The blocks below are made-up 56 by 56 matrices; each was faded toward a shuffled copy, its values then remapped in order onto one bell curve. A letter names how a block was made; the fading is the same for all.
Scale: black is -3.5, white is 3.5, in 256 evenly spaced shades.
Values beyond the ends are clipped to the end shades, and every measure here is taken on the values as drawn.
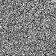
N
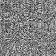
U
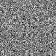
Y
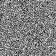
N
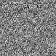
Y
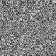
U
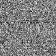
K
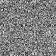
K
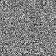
U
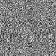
U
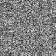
U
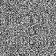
U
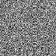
U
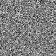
Y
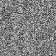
U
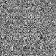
U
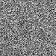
Y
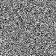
K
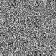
Y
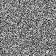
N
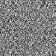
U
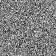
N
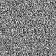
Y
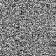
Y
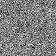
K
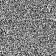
N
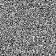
K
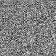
Y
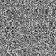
U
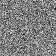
N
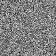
N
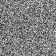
N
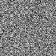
Y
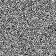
N
